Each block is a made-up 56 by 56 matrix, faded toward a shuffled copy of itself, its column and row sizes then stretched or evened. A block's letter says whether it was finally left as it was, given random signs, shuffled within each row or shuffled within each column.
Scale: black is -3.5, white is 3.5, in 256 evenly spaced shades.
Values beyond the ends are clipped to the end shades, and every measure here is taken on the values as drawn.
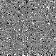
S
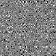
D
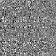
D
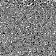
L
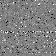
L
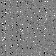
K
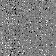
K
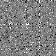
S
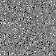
S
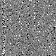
K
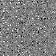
S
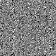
K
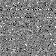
L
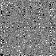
S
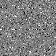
L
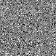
S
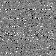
L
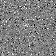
L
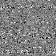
L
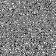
L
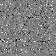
L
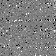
S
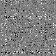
S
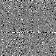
S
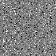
K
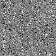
K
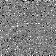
L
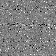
L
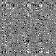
D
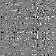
D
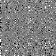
D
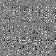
D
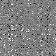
S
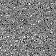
L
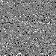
L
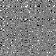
D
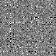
S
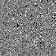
K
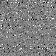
L
